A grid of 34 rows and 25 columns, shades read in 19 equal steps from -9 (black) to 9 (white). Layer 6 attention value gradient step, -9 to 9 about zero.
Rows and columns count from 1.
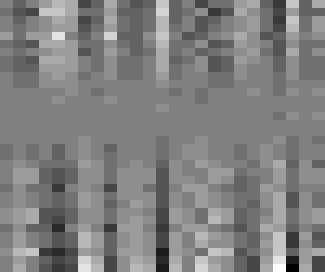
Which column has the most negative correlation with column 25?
16
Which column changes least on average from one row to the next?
11
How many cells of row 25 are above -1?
16
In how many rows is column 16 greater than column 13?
17
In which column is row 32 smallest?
13
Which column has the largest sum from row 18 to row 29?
22
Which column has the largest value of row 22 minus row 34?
23
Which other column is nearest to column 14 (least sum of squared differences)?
8
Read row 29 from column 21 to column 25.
3 2 -2 0 -1
